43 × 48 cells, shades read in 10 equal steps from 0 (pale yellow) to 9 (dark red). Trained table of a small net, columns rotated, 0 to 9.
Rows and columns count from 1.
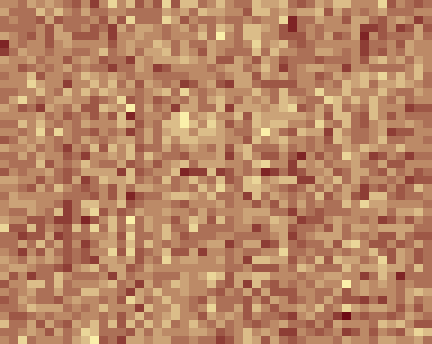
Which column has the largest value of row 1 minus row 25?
20
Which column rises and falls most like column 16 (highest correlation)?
47
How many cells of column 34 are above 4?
22
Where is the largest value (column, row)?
39, 40
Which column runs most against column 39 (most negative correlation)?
16
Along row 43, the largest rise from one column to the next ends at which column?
12
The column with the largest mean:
33
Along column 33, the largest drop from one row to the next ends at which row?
23
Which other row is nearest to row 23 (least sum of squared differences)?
14
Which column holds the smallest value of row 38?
15
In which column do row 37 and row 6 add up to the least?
18
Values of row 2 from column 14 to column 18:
4 5 5 5 5
